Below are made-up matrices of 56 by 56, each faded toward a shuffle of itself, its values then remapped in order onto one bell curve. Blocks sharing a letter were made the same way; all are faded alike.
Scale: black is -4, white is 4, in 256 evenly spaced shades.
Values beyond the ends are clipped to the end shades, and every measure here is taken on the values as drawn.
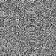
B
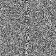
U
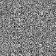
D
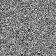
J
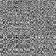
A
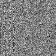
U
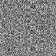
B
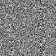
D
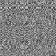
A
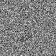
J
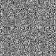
D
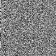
U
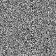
U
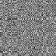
A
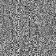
D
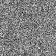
J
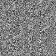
U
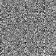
D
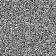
J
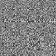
D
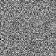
B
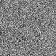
J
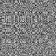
A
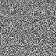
B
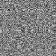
B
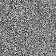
U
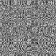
A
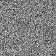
U
